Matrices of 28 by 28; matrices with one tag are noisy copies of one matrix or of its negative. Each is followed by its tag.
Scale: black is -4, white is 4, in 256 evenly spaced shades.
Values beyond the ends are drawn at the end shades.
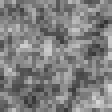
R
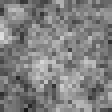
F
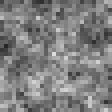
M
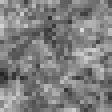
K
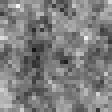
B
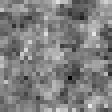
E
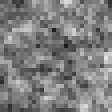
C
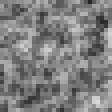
R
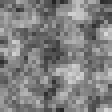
E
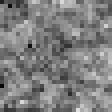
C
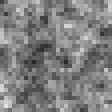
B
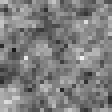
K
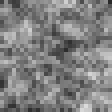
C
